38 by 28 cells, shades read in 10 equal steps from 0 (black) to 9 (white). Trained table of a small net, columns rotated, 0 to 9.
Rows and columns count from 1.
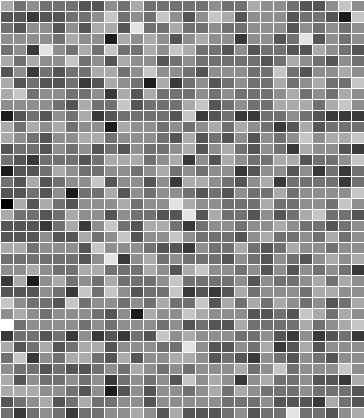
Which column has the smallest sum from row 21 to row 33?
3
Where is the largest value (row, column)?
30, 1
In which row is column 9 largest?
24
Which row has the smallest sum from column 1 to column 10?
31
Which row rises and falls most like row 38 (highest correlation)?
15
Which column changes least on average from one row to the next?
21
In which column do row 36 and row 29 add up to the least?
9
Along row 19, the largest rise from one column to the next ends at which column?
2
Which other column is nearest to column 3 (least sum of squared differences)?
20
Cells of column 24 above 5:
9
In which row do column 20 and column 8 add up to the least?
11
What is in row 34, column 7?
3
